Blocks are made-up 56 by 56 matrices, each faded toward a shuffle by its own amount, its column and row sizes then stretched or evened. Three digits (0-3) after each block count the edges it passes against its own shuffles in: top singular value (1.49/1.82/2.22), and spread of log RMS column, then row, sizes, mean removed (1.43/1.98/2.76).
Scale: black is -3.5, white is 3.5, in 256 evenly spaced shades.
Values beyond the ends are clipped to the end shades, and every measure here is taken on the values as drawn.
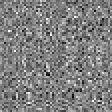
3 1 0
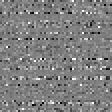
1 0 3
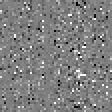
0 2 0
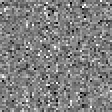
1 1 0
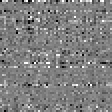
1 1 3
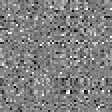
3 0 1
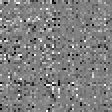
2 2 2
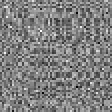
3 0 0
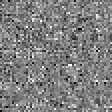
2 1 1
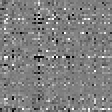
2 2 3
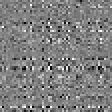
3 2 3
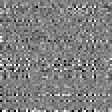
3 1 3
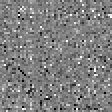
0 1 1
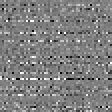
3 0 3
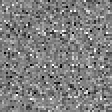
0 0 1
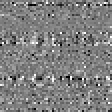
2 1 3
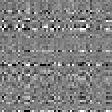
3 2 3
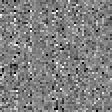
1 2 0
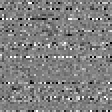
0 0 3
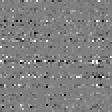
0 1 3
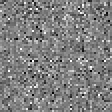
1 1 1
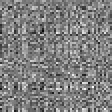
3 1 2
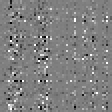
0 3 2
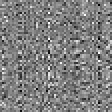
3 2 1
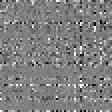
1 2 3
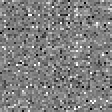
1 0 1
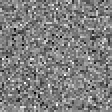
0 0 0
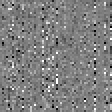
0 3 0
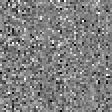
0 2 0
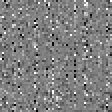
0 3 0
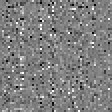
0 2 0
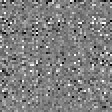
1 2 2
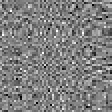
3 1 0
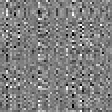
3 3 1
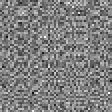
3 0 0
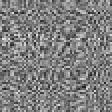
3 1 2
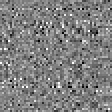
2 0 2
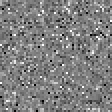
1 0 1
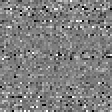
0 0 3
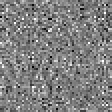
2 1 1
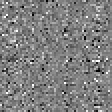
1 2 1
